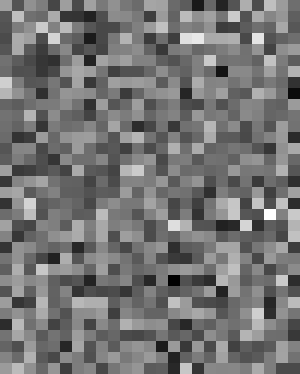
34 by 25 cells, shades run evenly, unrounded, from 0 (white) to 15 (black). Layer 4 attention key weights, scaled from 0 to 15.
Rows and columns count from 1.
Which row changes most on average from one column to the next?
4
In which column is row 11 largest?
8
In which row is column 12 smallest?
16
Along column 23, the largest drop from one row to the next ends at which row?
20
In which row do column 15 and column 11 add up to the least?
21
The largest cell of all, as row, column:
26, 15
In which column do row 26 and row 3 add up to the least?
24
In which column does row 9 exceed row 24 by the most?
25
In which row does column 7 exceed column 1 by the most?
1
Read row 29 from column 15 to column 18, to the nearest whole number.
7 6 5 6
